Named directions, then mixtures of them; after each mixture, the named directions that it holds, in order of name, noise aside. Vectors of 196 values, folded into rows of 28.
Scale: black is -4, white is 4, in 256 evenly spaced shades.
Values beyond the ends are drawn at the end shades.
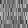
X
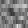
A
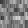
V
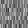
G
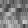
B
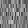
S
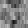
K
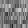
B, K, X.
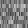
A, S.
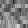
A, B.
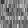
A, G, V.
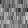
B, V, X.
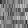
A, V, X.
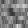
A.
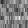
G, V.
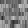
A, K, V.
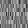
S, X.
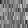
V, X.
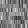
S, V, X.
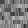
A, B, V.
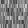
A, G.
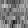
A, K.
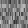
A, K, S.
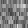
A, S.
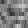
A, V.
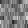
K, V, X.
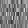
S.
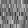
A, S, X.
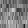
B, S.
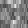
K.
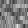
A, B.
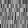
G, S.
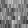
B, G, K.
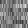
A, X.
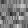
A, S, V.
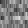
V.
